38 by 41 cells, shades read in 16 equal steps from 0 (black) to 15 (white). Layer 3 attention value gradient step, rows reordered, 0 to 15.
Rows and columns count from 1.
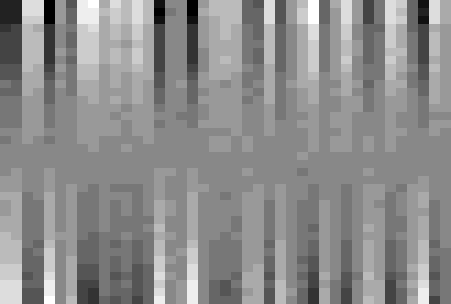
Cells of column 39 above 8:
16
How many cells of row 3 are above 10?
17
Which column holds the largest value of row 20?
28
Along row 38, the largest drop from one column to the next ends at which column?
40
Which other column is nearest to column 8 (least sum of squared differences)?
36
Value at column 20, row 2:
11
